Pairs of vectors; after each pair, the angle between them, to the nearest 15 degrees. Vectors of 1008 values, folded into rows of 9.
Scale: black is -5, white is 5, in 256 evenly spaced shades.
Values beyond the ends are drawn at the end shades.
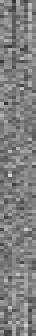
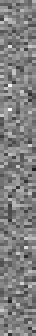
90 degrees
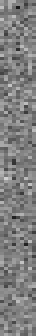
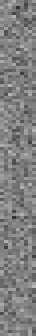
45 degrees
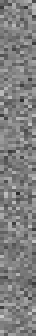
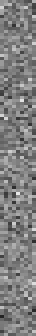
165 degrees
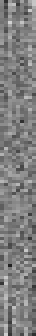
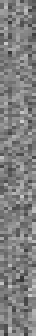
135 degrees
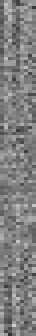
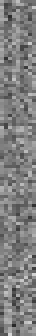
150 degrees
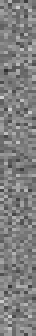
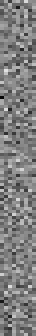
165 degrees
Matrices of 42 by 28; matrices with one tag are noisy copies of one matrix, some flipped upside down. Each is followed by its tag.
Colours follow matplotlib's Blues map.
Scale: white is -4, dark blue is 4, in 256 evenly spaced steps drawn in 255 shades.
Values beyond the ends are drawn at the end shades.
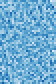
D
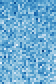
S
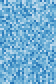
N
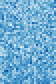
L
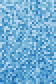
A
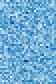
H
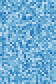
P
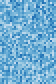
N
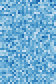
H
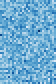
H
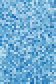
L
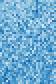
A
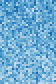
A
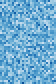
D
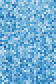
L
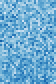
L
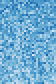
S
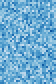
P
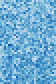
L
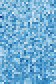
L
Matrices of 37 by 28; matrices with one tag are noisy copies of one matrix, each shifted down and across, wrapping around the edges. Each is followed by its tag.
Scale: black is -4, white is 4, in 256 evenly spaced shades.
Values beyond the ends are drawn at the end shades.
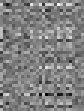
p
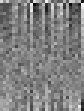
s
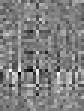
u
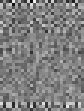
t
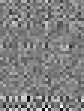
t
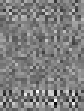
t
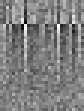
s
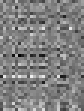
p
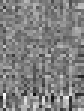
u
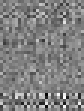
t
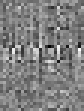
u
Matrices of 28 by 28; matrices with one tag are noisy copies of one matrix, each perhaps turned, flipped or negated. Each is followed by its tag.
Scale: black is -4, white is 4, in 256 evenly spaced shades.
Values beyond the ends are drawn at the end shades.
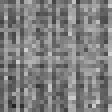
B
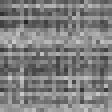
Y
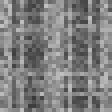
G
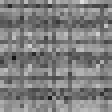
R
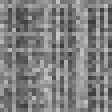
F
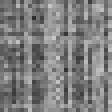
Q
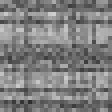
G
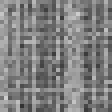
Y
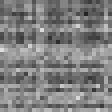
Q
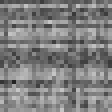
Q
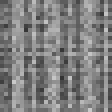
R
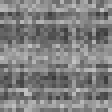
G
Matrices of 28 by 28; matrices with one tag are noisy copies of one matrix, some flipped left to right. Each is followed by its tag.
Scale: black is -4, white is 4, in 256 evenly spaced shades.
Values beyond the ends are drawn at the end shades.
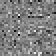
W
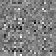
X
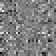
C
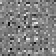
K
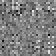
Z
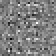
K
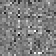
W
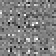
K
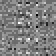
K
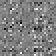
X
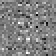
K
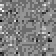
C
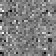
C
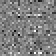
W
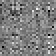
Z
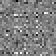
W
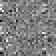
C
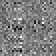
X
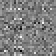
X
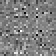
W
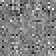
Z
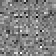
W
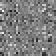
C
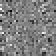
C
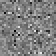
W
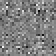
Z
